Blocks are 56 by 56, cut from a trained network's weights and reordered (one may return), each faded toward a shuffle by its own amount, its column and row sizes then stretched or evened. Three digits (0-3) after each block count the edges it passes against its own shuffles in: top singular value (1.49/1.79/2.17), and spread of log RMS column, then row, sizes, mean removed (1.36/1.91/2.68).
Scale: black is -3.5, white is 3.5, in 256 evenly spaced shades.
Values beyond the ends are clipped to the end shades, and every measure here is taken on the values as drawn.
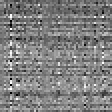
3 3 0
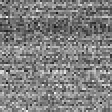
2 0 1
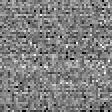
1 2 1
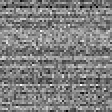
3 1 1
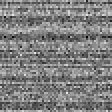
3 0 1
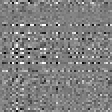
3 2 3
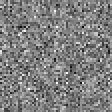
1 1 1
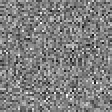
2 0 0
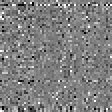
2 2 2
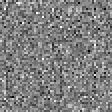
1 0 1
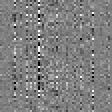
3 3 1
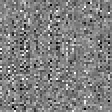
2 3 0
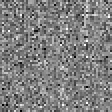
0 2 1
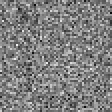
2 0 0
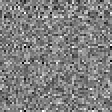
2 0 2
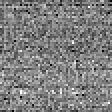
1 1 1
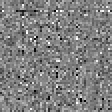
0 2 1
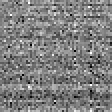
2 2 0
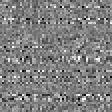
3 0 3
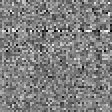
1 0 2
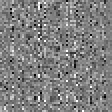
2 3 0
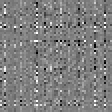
2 3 2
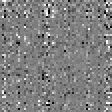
1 3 2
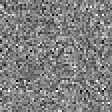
1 1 1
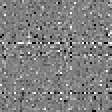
2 2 2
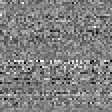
0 0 3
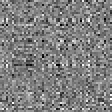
3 2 2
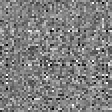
2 2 2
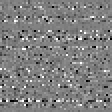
1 0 3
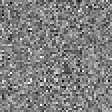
1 2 0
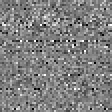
0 0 3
